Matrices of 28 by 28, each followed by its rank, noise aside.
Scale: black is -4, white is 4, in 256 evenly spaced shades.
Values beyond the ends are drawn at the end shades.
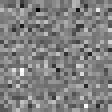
six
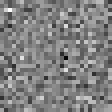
eight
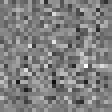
six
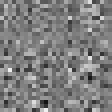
four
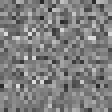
eight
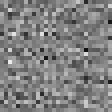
six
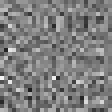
six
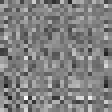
three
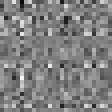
three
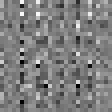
three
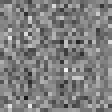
six
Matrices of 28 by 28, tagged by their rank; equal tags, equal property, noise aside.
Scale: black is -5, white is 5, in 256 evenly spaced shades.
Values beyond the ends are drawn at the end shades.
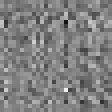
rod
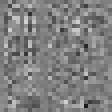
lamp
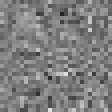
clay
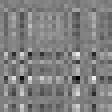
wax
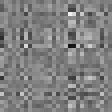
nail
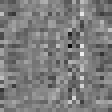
rod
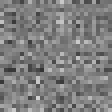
lamp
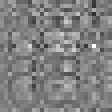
rod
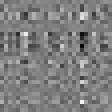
nail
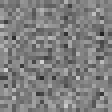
clay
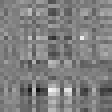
wax
